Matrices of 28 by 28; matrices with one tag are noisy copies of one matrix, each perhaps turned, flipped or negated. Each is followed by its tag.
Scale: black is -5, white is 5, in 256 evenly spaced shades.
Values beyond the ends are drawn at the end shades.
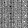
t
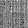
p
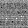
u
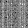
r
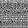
u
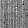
p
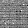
p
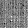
p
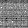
u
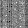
u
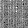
p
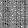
r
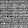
p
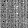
t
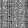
u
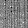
p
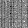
t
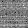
r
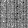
t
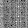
u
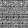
t
